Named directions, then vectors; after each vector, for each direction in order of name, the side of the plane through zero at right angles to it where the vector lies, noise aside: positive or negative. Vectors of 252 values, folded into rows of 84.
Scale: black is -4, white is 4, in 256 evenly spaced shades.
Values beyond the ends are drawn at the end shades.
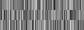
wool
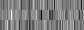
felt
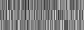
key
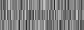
positive, negative, positive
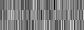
positive, positive, positive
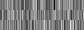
positive, positive, positive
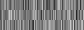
positive, positive, positive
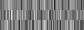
positive, negative, positive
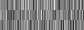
negative, negative, negative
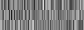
negative, positive, negative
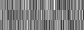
negative, negative, negative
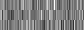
negative, negative, negative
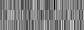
positive, positive, positive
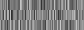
negative, positive, negative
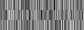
positive, positive, positive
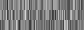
positive, negative, negative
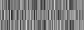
negative, positive, negative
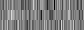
positive, positive, positive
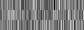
positive, positive, positive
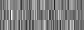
positive, negative, positive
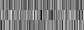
positive, positive, negative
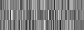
positive, negative, positive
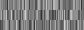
positive, negative, negative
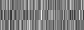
negative, negative, positive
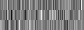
negative, positive, positive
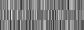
positive, negative, positive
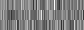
negative, negative, negative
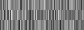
positive, negative, positive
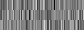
positive, positive, positive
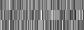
negative, negative, positive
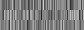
positive, positive, negative
